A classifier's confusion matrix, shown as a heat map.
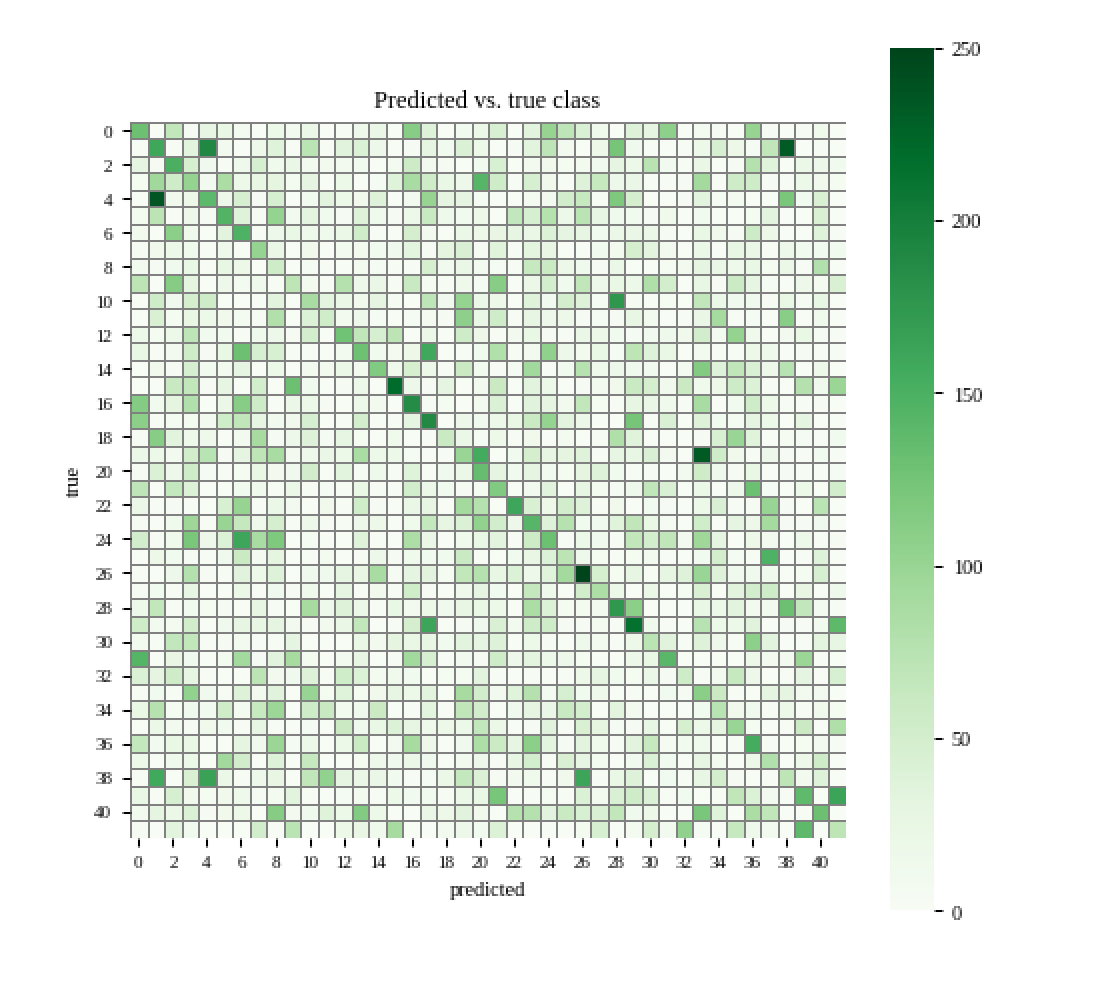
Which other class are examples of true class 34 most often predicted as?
8
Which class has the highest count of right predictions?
26
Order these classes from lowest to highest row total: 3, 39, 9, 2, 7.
7, 2, 39, 9, 3
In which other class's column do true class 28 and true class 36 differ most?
38
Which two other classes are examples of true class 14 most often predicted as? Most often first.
33, 23
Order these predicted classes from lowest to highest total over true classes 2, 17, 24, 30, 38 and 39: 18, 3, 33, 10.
18, 10, 33, 3
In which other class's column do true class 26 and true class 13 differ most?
17
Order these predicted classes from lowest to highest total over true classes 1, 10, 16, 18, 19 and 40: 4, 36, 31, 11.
31, 11, 36, 4
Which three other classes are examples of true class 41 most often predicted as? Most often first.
39, 32, 15
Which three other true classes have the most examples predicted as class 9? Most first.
15, 31, 41
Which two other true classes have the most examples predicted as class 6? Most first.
24, 13
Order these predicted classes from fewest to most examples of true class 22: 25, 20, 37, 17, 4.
4, 17, 25, 20, 37
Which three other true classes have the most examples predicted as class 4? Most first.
1, 38, 19
